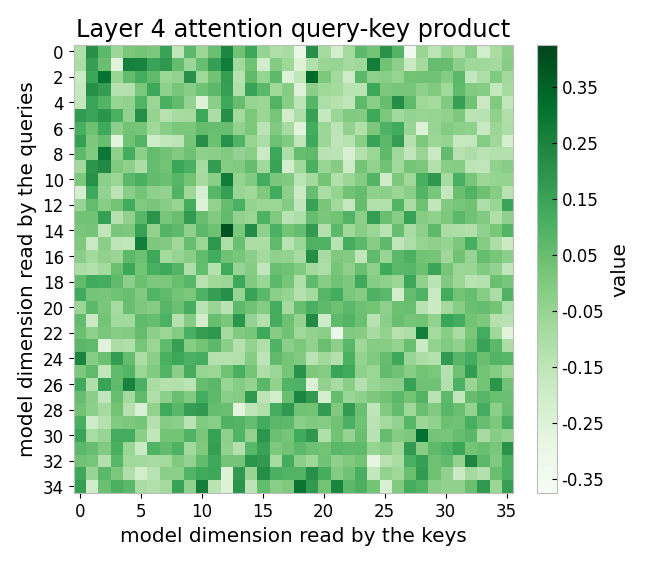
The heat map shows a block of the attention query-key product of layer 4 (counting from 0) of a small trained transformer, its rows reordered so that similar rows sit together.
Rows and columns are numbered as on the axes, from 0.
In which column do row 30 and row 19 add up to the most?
28
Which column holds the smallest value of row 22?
21
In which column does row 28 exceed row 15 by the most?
17
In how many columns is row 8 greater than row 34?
13
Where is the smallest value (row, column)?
0, 27
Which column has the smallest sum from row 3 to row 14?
18
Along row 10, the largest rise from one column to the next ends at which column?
12
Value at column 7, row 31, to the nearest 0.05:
0.05
